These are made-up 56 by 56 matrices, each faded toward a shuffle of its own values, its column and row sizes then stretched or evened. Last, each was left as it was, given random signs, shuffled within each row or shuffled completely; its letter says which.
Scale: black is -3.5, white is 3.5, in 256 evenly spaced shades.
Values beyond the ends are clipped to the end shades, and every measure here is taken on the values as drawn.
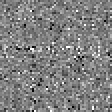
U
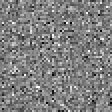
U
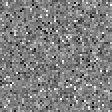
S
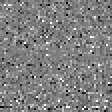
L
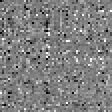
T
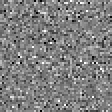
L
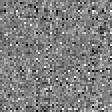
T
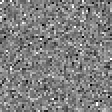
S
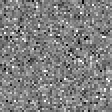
S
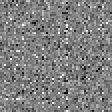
T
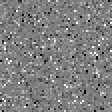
S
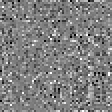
T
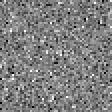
S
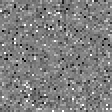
S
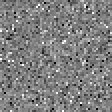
S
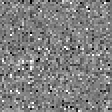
T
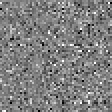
T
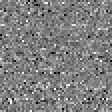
L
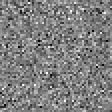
L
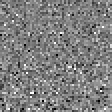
L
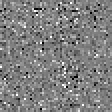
T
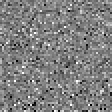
L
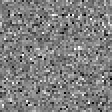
L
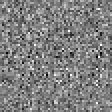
T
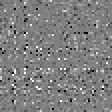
T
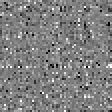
T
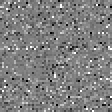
L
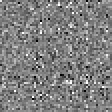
T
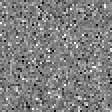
S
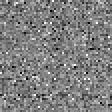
L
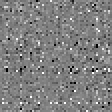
T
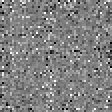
U
